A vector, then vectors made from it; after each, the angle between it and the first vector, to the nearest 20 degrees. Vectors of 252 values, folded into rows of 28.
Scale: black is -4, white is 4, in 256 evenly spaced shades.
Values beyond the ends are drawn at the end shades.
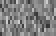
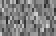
160 degrees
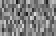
140 degrees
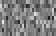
140 degrees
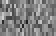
80 degrees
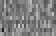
120 degrees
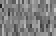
60 degrees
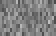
80 degrees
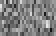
120 degrees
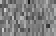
60 degrees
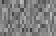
100 degrees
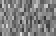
60 degrees
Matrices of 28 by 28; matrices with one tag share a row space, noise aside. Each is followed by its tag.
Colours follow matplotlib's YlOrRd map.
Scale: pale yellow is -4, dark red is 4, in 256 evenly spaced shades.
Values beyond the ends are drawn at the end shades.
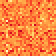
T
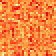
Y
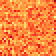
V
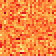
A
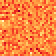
Y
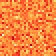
Y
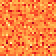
T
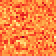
A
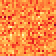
V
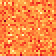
V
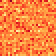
A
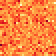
A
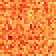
T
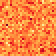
T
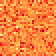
A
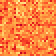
A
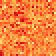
A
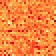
V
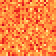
Y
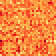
A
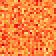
Y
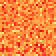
Y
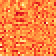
A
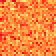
A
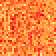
V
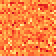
V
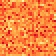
V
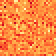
A
